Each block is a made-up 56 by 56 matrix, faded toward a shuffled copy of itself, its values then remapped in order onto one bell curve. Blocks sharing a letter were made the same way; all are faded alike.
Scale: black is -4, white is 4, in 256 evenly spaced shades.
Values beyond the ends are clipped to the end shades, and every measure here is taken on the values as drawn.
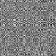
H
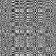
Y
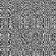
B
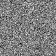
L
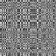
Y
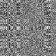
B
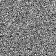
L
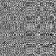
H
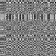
Y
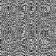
B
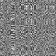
B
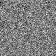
L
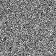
L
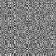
B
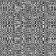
B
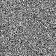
L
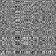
H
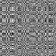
Y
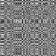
Y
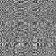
H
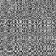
H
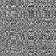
H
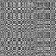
Y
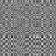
Y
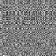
H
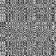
B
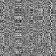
B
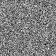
L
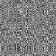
B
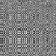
Y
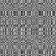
Y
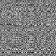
H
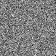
L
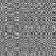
Y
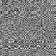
H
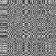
Y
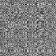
H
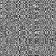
B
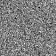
L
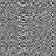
B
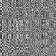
B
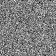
L
